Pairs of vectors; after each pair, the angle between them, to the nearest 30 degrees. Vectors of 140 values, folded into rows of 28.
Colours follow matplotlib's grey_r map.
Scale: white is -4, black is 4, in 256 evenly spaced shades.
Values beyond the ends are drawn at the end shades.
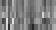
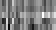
30 degrees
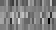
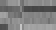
90 degrees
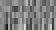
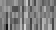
30 degrees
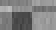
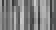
90 degrees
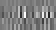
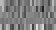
120 degrees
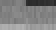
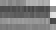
120 degrees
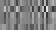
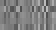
30 degrees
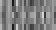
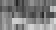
120 degrees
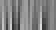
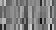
90 degrees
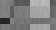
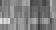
150 degrees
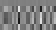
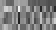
30 degrees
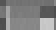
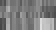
30 degrees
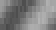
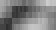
30 degrees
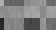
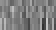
90 degrees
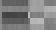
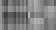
30 degrees
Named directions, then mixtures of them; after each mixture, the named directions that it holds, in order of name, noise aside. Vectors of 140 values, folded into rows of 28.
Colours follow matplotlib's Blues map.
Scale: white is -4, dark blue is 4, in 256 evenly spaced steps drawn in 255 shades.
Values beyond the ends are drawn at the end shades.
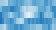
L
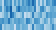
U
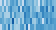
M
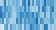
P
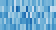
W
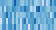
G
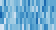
P.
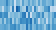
W.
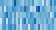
G.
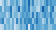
M, P, U.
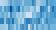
L, M, U.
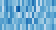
U, W.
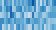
U.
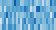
G.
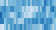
L, P.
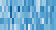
M, U.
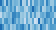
G, P, W.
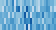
M, W.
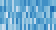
G, P, W.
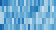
L, M, P.
